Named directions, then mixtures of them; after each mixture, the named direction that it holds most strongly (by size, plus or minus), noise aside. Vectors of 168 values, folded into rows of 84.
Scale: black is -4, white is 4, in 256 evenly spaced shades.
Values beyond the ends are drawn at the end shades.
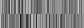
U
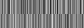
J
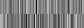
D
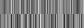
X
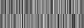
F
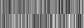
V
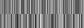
X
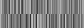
U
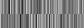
U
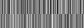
J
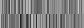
U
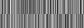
J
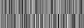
F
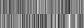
V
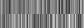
V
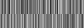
J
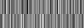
F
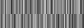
F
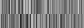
U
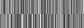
X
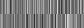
J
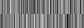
J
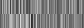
U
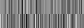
D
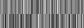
J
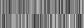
V
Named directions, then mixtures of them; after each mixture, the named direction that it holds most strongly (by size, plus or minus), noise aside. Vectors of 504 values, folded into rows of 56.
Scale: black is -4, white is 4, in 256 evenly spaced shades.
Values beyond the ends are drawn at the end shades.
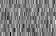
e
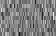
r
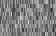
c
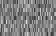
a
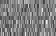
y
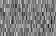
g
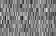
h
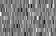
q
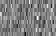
q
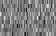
q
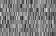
h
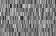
h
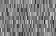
y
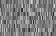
a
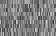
y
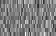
y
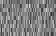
y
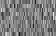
r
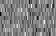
q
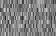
h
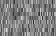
a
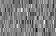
q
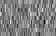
q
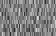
e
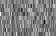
q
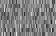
e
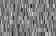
q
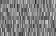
y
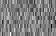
e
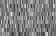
c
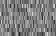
r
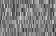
c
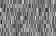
h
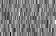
e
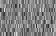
g
